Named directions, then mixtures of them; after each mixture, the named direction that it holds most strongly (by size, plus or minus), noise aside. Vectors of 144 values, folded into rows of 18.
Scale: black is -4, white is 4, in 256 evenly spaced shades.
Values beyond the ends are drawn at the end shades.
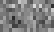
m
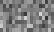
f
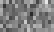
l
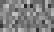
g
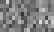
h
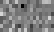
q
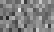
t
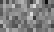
l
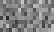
t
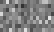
q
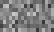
g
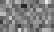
q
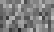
t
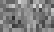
m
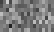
h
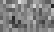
m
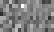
q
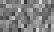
t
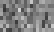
t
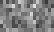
m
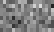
m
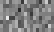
t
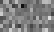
q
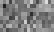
l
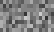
f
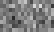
m
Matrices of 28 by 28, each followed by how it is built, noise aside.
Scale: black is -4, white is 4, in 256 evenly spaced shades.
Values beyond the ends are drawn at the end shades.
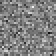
noise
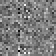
uneven columns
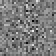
uneven columns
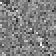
banded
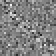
banded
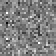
uneven columns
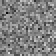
noise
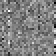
uneven columns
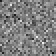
diagonal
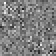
block diagonal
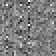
uneven columns
